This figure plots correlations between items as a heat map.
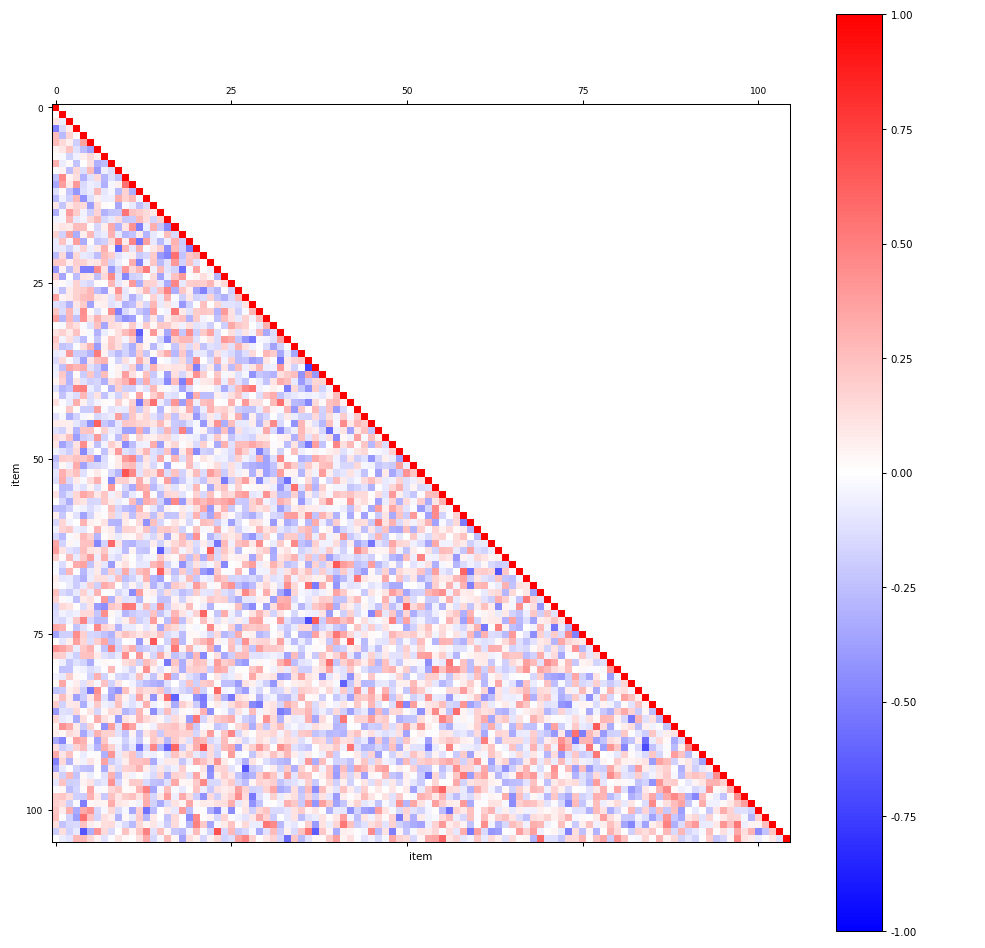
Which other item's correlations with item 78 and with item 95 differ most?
53
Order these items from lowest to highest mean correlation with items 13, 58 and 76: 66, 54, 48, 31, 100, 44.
100, 44, 48, 31, 54, 66
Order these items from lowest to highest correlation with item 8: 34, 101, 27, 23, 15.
23, 15, 27, 101, 34
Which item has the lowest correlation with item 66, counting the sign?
63
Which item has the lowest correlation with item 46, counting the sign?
39
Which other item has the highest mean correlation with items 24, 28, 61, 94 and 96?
57
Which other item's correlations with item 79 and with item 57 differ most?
86
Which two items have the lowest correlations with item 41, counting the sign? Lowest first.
82, 19
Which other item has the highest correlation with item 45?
6
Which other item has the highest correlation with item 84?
16
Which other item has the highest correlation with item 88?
77
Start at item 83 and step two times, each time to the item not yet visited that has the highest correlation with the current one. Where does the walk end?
103
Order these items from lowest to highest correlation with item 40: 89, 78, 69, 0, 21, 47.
47, 89, 0, 21, 78, 69
